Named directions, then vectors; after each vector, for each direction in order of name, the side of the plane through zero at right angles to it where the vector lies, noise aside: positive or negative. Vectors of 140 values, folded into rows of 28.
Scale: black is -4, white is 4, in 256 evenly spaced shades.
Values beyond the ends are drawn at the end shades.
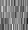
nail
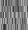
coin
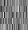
negative, negative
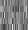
positive, positive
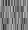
positive, positive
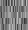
positive, positive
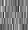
positive, positive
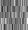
positive, negative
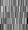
negative, positive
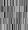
negative, negative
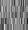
negative, positive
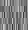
negative, negative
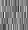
positive, positive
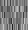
negative, negative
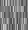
negative, negative
